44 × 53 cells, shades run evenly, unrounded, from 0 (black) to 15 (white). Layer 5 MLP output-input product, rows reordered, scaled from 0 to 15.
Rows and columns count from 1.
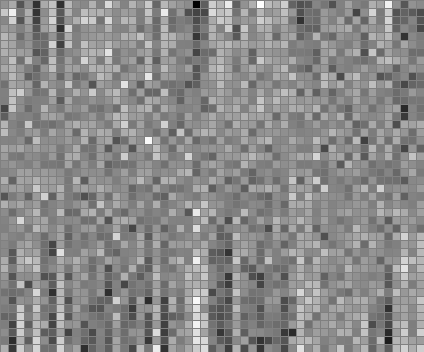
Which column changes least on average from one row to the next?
28
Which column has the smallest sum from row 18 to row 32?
29
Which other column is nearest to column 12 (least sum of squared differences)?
36
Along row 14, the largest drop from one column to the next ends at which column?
51
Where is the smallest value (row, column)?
1, 25
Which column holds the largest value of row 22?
24
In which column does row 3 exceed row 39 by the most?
49
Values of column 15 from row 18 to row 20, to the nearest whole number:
5 8 7
